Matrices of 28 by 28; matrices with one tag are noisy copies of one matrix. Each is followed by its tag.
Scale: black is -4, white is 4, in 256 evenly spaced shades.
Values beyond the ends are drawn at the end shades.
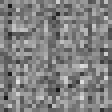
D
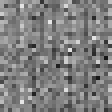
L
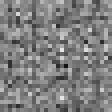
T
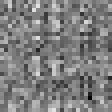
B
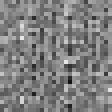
L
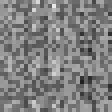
B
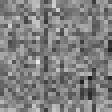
B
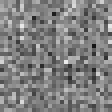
L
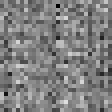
D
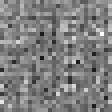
L
